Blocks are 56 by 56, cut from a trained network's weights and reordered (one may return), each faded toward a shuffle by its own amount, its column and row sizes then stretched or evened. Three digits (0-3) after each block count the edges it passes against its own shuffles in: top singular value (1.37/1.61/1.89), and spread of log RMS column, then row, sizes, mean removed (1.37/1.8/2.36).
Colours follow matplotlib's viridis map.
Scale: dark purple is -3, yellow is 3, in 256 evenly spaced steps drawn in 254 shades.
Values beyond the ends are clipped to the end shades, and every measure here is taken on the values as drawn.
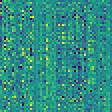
2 3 1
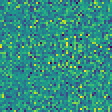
0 2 2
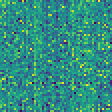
2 0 1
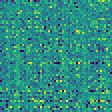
1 1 2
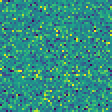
0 0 1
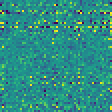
1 2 3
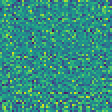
3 0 2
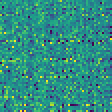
1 0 2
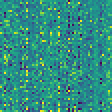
2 3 1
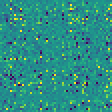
0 3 2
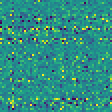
1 1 3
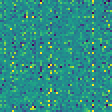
0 3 2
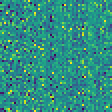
1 2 0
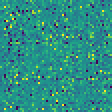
0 2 1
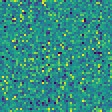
0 2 1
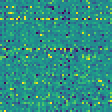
1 1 3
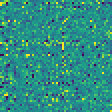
2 2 2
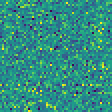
1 1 1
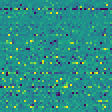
1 0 3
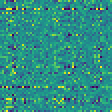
3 2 3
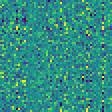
2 3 1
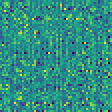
2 0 2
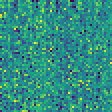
1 1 0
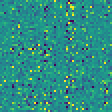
0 3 1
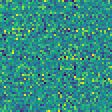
1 1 3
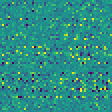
0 1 3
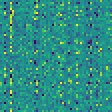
2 3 1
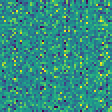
1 3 0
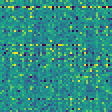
2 0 3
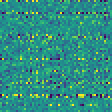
3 1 3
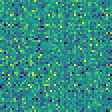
1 0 1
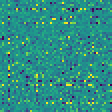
1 2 3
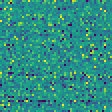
0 2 2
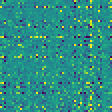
1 3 3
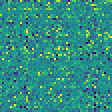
0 2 2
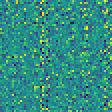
2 3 1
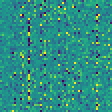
2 3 0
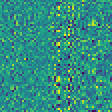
3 3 1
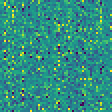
0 3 0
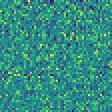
2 0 1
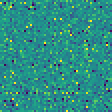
0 1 1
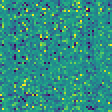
1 2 1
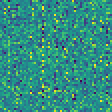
1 3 0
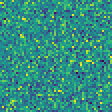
0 0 0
